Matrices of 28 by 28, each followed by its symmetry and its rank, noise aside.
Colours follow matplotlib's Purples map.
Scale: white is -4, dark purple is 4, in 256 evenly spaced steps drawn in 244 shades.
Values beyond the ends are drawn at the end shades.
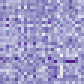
antisymmetric, rank six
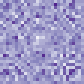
symmetric, rank four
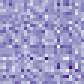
antisymmetric, rank four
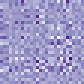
no symmetry, rank three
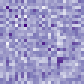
symmetric, rank four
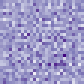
no symmetry, rank six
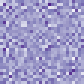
symmetric, rank four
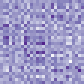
no symmetry, rank three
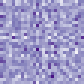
antisymmetric, rank six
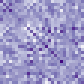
symmetric, rank six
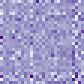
no symmetry, rank four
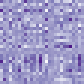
no symmetry, rank three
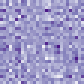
antisymmetric, rank four
